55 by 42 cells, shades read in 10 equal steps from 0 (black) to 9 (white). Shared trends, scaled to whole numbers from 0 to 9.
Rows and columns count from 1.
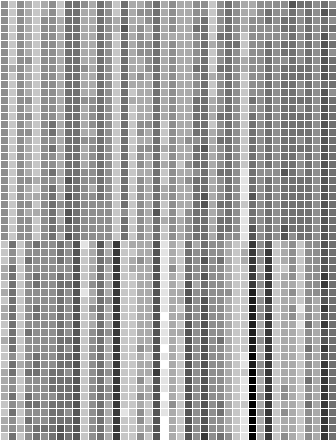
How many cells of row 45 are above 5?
20
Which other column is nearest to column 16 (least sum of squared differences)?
38
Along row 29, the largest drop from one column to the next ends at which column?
32
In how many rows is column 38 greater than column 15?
25
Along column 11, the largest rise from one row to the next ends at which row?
31
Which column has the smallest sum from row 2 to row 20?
41
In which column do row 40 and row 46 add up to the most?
21
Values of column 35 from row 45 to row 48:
7 7 7 7
